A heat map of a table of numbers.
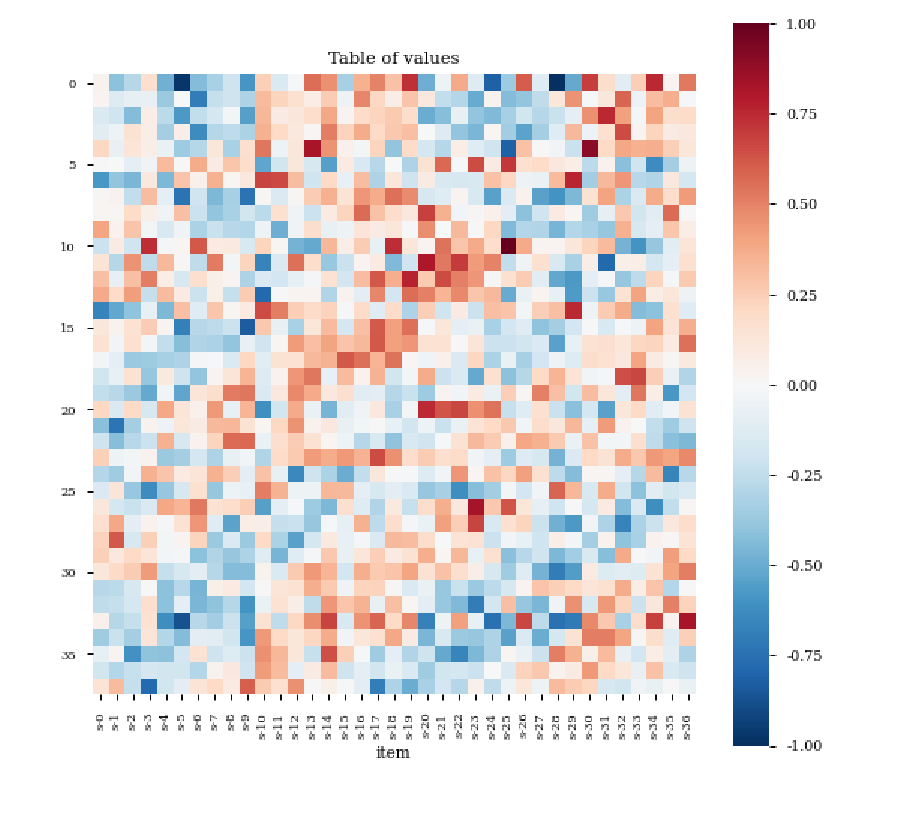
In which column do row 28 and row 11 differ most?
s-12
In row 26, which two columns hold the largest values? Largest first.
s-23, s-25
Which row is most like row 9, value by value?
29
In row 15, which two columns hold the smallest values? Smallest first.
s-9, s-5
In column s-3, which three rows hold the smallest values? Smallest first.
37, 25, 19
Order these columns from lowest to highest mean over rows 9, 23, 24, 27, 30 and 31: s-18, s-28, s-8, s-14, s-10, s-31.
s-28, s-8, s-31, s-10, s-14, s-18
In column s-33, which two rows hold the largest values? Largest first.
18, 19
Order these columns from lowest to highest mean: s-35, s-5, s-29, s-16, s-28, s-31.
s-5, s-28, s-29, s-35, s-31, s-16
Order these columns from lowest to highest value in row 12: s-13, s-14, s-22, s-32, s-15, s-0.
s-32, s-15, s-13, s-14, s-0, s-22
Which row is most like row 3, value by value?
1
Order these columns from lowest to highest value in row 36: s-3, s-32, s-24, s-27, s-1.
s-1, s-3, s-24, s-32, s-27
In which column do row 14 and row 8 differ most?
s-10
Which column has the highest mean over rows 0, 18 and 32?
s-34
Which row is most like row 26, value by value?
5
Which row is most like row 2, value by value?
34
